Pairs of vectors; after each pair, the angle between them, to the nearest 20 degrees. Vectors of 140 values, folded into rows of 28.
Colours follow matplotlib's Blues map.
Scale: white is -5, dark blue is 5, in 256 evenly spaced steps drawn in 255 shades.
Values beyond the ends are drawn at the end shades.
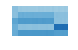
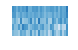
120 degrees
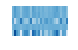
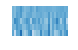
140 degrees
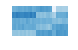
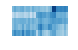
160 degrees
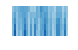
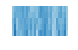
40 degrees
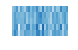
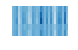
80 degrees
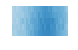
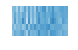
60 degrees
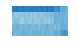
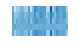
100 degrees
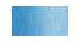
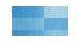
40 degrees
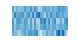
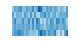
160 degrees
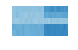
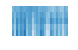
120 degrees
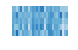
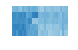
100 degrees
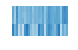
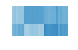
100 degrees
